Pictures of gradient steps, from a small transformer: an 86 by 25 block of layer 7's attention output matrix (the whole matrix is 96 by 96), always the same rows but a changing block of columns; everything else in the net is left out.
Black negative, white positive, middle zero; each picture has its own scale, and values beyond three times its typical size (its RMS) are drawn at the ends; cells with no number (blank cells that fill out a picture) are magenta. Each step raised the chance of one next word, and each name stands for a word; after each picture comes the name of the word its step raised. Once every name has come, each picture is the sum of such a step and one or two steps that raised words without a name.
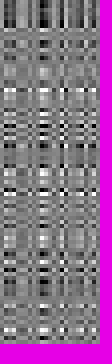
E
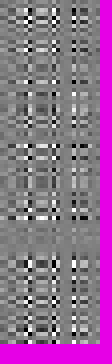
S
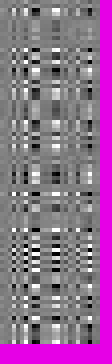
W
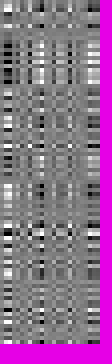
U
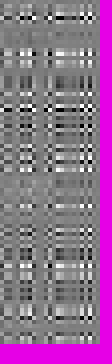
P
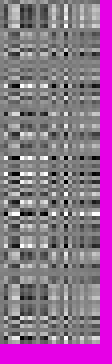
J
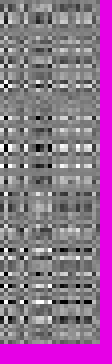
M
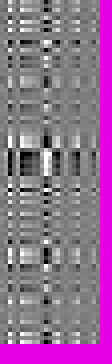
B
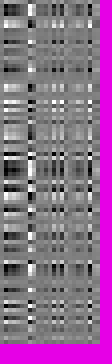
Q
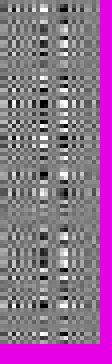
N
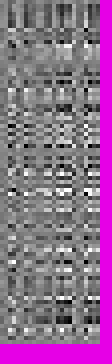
E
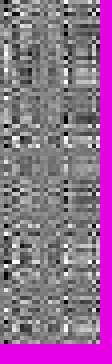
U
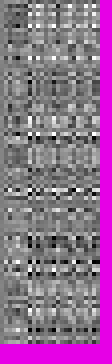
E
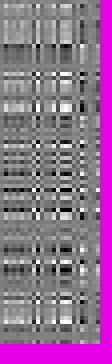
Q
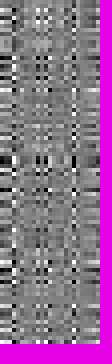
E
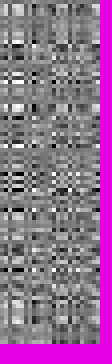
W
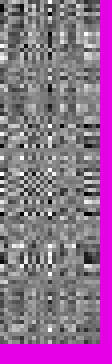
J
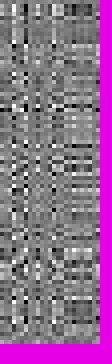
P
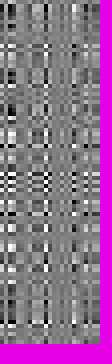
J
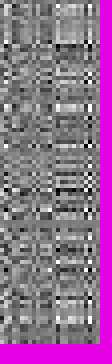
W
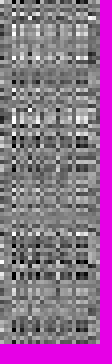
P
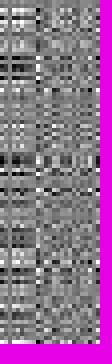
E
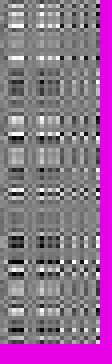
E
